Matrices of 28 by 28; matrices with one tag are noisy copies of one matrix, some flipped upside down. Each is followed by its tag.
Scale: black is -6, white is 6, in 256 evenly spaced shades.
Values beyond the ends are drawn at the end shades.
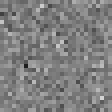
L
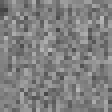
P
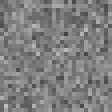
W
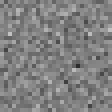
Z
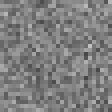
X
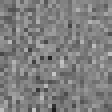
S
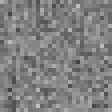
S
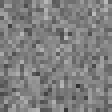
W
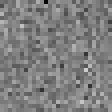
X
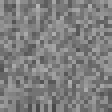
S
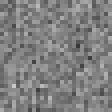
S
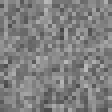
W
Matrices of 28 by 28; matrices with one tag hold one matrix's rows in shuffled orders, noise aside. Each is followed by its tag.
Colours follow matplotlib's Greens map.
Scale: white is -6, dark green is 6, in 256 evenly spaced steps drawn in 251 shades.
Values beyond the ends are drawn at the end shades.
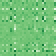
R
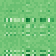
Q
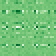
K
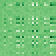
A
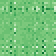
R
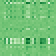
Q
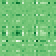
K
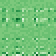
K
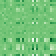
A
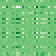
K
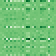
Q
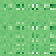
A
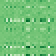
Q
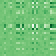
A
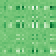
A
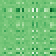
A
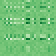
Q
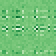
K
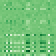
Q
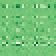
K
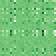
R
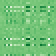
Q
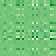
A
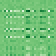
Q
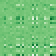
A
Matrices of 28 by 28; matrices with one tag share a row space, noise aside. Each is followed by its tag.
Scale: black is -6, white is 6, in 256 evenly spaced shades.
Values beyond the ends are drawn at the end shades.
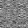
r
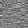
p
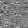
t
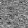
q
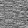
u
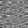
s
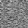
q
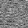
q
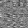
r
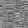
u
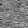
p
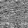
t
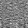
q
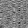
r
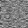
s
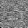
q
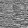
u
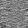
s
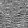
p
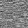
u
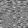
r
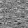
p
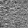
t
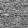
t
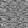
s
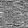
u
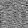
s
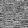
u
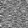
s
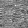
u
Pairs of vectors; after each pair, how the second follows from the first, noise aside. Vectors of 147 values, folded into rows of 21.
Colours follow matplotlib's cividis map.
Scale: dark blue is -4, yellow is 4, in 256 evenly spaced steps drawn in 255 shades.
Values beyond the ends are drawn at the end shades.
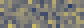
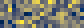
wrapped around, scaled up.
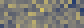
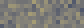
shrunk.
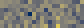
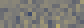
shrunk.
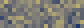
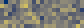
reversed.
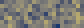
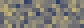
reversed.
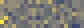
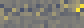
wrapped around, partly zeroed.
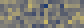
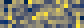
wrapped around, scaled up.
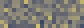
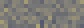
shrunk.
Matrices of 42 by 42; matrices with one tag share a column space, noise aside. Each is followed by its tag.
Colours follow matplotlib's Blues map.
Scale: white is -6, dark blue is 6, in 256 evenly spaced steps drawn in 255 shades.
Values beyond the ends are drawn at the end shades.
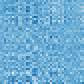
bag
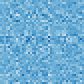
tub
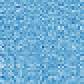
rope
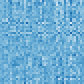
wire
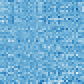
bag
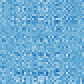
bag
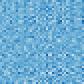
bag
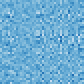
tub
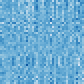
wire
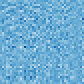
rope
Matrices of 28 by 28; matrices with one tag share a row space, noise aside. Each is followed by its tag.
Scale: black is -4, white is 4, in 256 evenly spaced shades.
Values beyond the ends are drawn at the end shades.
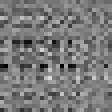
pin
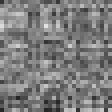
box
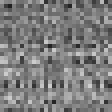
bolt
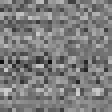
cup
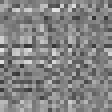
pin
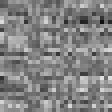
box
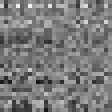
cup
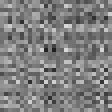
bolt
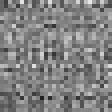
bolt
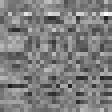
box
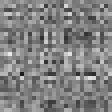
bolt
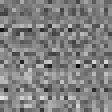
pin
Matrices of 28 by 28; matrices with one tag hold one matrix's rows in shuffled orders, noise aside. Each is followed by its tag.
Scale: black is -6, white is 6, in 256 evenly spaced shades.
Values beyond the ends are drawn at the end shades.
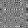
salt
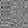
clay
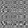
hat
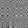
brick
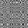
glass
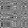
clay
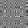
salt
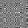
salt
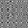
brick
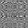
hat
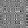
salt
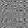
hat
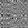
clay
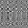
brick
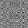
glass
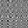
brick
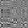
clay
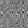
glass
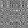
glass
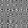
brick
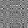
glass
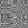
clay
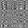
hat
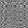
hat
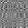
hat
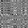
clay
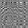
hat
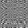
hat
